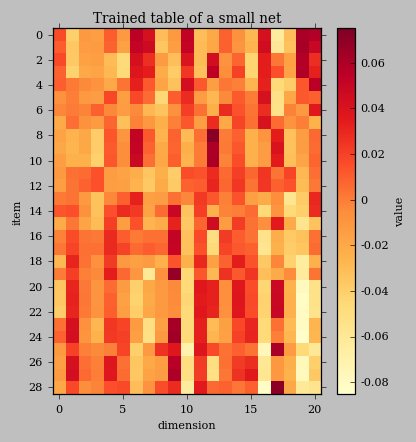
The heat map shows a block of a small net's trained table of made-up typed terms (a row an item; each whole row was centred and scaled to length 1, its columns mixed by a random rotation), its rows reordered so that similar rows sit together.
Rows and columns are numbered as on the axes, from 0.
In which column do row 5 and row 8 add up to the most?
6
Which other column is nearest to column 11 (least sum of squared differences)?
1
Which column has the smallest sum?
19
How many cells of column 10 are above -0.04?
19
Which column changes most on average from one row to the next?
12
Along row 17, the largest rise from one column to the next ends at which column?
13
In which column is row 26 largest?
9
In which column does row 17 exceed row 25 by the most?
20
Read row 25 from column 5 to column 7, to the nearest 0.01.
0.02 -0.04 -0.01
